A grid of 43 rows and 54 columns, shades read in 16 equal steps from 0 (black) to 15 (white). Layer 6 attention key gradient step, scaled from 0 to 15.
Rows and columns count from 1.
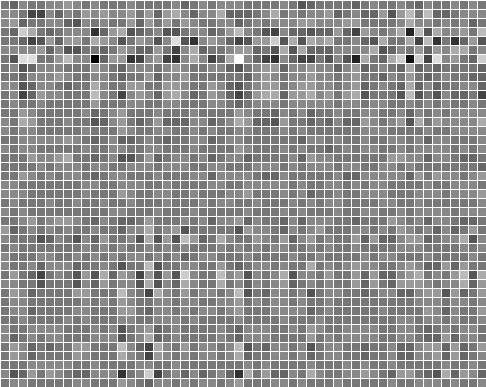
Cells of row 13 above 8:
3
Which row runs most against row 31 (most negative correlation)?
29
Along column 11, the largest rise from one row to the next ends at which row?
8
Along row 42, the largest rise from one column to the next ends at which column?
28
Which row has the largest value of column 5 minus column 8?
6
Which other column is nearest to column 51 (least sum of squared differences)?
32
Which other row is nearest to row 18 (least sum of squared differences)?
25
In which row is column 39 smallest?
7
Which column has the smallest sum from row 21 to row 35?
5
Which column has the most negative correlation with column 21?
53
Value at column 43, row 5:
10
